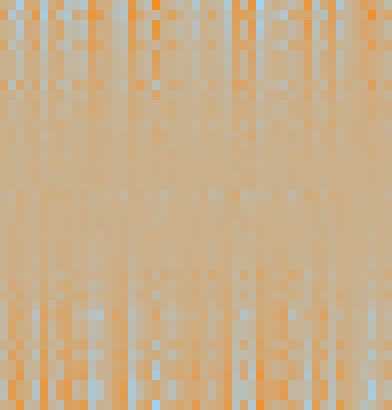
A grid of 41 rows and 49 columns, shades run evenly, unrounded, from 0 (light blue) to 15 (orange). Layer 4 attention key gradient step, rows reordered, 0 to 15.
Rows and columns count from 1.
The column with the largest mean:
20
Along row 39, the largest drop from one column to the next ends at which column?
17
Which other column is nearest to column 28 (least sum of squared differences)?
24
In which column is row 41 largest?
33
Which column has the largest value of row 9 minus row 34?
47
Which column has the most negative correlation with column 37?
8
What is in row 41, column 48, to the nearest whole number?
7
